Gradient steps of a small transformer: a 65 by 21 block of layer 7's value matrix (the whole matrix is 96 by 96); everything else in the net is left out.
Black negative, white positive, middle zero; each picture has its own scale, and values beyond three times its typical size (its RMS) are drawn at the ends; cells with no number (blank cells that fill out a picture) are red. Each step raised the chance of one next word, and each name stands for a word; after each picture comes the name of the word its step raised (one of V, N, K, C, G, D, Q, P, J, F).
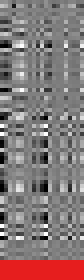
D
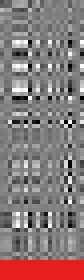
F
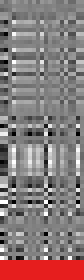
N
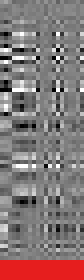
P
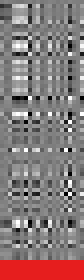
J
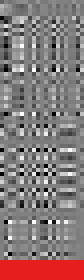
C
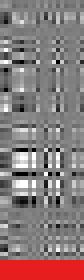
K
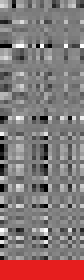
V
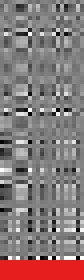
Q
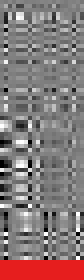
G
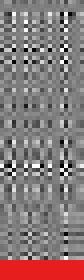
G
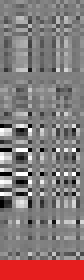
C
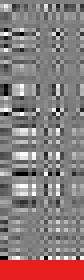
Q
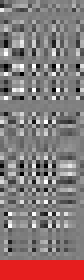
F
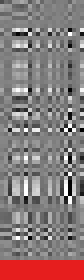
D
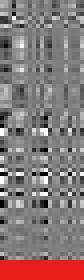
C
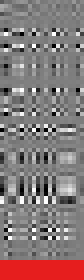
D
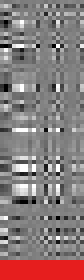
V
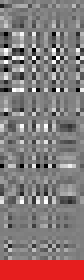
P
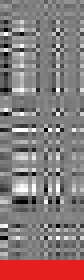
D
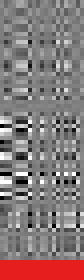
F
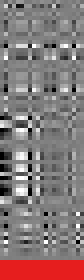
V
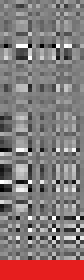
V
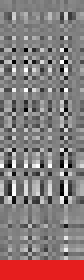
K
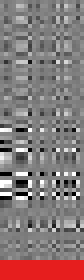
J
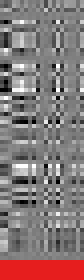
F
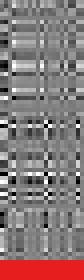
F
